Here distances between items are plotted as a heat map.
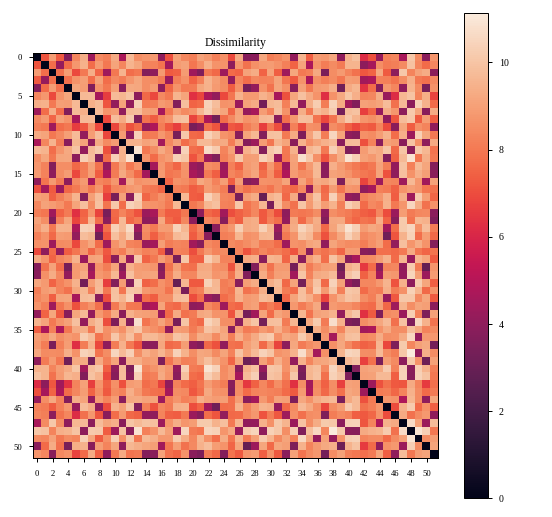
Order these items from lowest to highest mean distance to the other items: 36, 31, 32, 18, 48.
32, 18, 31, 48, 36
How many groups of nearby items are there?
7
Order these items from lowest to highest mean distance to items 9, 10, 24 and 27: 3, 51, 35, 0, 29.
51, 29, 0, 3, 35
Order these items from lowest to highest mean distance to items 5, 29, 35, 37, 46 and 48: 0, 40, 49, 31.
40, 31, 0, 49
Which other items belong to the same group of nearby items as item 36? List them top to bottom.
38, 49
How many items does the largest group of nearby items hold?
12
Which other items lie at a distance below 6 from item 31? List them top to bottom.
5, 8, 13, 22, 23, 45
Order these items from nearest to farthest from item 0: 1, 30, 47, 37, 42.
47, 42, 1, 30, 37
